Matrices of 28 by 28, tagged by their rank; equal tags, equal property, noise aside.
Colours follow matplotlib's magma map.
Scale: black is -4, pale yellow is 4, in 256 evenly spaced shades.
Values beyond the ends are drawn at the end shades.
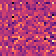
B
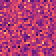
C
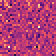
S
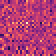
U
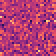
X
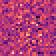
X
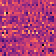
B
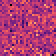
S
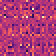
B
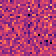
X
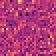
X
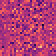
X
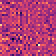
B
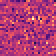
C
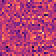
C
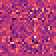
U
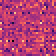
U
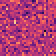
C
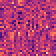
U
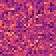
S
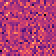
X
